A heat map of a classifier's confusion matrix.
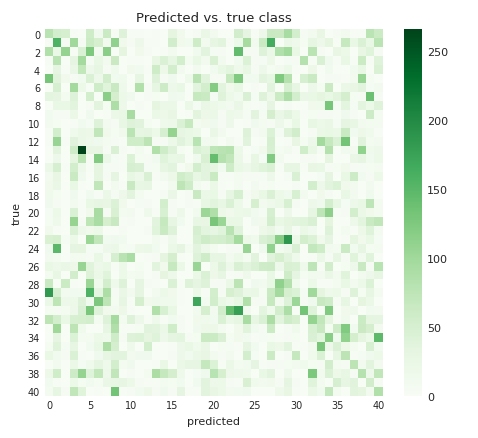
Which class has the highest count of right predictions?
1
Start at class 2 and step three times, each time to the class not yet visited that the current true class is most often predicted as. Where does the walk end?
0
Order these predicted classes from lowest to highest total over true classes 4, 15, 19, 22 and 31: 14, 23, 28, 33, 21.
33, 28, 21, 14, 23
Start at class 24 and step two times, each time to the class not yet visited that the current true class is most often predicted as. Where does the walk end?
27
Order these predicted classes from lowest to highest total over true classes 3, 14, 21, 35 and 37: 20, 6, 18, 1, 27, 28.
28, 18, 1, 27, 6, 20
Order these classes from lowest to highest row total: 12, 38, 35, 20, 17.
17, 35, 20, 12, 38
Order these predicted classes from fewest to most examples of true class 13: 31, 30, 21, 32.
30, 32, 31, 21
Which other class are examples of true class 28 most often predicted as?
5
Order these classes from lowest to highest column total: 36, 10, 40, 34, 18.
10, 40, 36, 18, 34
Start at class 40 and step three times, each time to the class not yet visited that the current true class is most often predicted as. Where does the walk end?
36
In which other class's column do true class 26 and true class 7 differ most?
39
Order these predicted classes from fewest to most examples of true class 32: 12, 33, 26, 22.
12, 22, 26, 33
